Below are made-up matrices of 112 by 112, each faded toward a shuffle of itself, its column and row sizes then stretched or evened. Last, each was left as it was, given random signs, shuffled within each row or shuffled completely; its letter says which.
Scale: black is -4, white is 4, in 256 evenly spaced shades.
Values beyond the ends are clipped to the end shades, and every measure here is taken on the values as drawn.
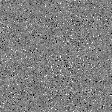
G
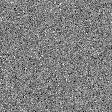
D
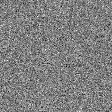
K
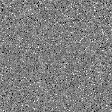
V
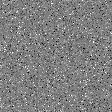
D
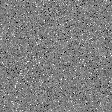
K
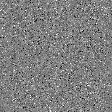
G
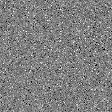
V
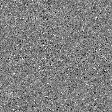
G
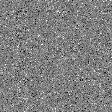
G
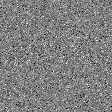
K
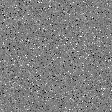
D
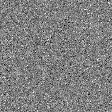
G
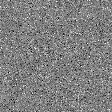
K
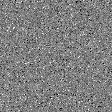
K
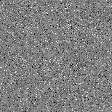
K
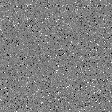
V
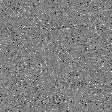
G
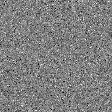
G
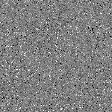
G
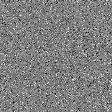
V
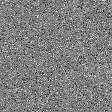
D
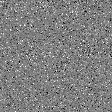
K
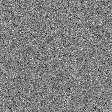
D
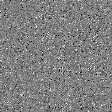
G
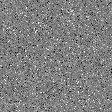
D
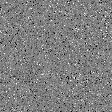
K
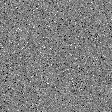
D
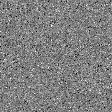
K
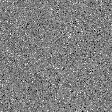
V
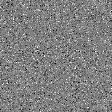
V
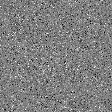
G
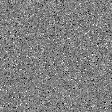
G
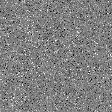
G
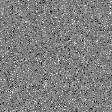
V
